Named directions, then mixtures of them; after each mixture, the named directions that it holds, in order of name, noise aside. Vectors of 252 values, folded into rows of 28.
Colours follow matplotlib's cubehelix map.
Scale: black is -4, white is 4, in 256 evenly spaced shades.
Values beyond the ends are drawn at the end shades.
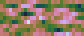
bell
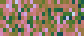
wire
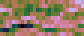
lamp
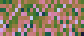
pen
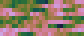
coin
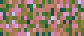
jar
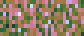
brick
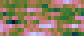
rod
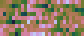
bell, rod.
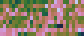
coin, pen.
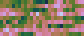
coin.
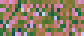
pen.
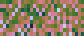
pen.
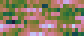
rod.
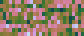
jar, rod, wire.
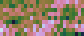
coin, pen, rod.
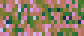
rod, wire.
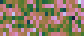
coin, jar, lamp.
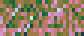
coin, pen.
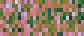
wire.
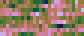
coin.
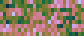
coin, jar, rod.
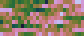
coin, lamp.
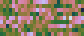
coin, pen, wire.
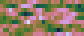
bell.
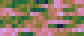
coin.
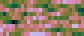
bell, rod.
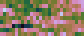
coin, lamp.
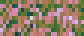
bell, pen.
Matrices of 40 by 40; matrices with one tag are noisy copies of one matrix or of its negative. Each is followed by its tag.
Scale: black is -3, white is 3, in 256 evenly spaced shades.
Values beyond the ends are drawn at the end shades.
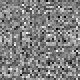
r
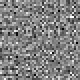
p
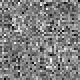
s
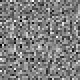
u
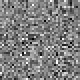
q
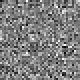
q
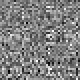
r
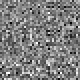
r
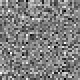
q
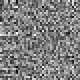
p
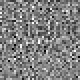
u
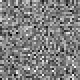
p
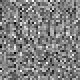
u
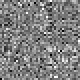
s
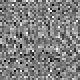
u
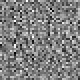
u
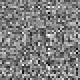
r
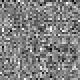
s
